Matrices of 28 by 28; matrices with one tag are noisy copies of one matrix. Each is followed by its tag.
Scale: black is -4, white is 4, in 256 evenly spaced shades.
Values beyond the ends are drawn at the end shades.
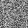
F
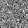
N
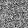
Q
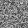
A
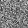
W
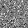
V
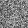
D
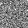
A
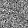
N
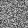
A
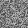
D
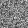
D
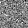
N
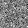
Q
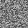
V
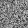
A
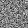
A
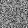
W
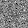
Q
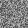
D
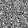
V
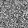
A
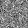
Q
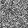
V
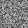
F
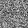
V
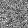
N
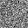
D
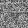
Q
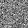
F
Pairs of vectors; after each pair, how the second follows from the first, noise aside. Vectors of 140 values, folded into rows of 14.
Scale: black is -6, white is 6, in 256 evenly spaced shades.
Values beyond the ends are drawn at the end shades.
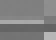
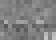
partly zeroed.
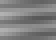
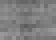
wrapped around, negated, shrunk.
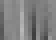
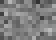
shuffled.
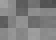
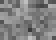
sign-scrambled.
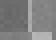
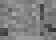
wrapped around, negated, partly zeroed.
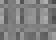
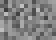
shuffled.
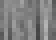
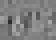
wrapped around, partly zeroed.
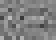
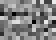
reversed, scaled up.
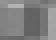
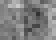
copied.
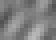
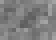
wrapped around, negated, shrunk.
